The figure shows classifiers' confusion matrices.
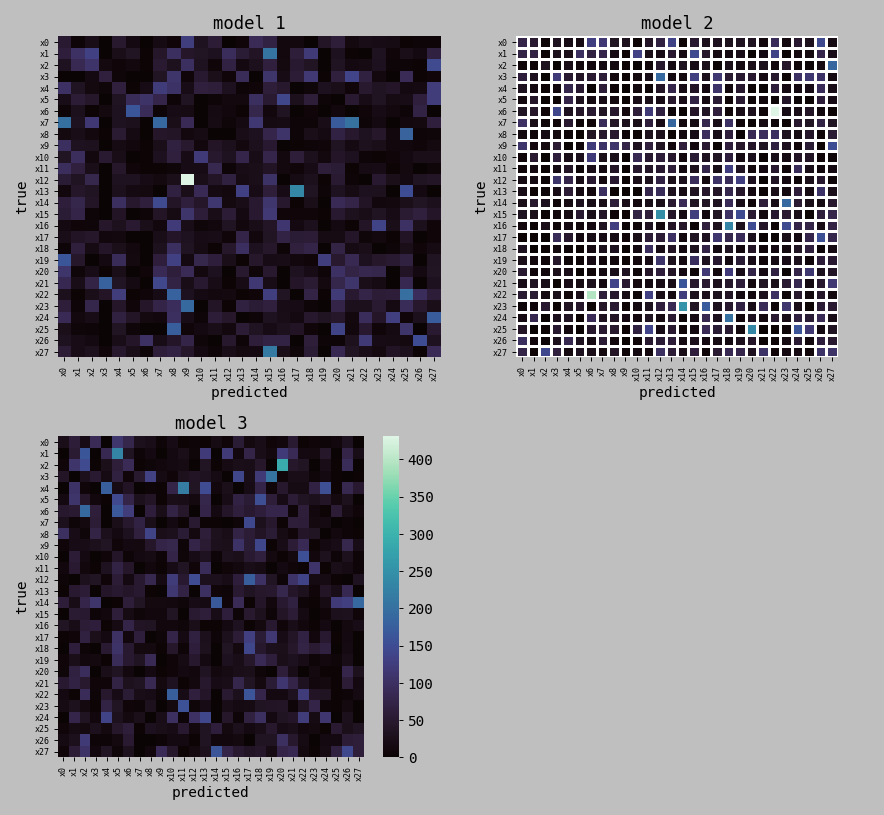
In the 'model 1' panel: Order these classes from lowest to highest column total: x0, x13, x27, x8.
x13, x27, x0, x8
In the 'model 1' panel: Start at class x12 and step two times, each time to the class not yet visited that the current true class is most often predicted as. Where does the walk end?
x0
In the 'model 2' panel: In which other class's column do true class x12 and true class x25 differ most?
x20
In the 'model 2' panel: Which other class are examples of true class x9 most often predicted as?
x27
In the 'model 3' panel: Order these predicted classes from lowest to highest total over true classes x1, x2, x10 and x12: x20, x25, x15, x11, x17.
x25, x11, x15, x17, x20
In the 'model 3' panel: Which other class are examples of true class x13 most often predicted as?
x10
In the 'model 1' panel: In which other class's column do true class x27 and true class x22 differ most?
x25
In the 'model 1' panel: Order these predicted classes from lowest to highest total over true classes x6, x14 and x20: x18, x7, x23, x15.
x18, x23, x15, x7
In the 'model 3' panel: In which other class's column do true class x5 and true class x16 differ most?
x18
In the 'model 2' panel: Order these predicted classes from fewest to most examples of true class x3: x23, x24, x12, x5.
x23, x5, x24, x12
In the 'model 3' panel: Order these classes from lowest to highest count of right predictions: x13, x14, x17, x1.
x1, x13, x17, x14
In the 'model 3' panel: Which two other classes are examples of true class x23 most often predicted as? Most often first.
x11, x4
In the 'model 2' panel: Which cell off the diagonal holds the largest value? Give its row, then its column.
x6, x22
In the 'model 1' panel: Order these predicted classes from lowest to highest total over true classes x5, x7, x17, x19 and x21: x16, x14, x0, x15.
x15, x16, x14, x0
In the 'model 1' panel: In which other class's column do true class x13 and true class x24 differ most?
x17
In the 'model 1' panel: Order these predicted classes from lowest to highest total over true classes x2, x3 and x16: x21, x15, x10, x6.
x6, x10, x21, x15
